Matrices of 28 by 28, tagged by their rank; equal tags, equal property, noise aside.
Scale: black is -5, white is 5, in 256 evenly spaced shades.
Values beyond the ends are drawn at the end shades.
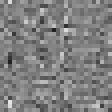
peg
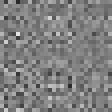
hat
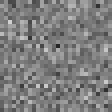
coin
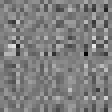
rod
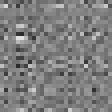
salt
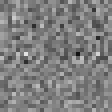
coin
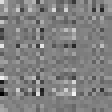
rod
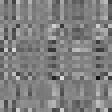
rod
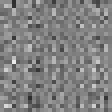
hat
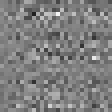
salt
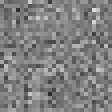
peg
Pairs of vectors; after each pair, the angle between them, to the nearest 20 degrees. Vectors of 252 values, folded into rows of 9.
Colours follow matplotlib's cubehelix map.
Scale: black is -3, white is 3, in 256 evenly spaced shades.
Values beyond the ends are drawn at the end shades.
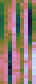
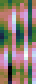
40 degrees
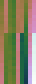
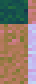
60 degrees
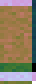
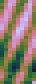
80 degrees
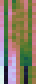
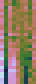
20 degrees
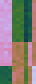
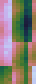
20 degrees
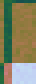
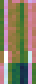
120 degrees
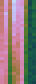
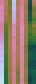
40 degrees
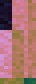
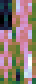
40 degrees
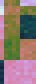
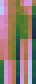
60 degrees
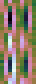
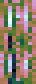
160 degrees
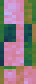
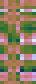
80 degrees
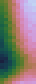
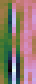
60 degrees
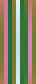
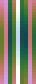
20 degrees
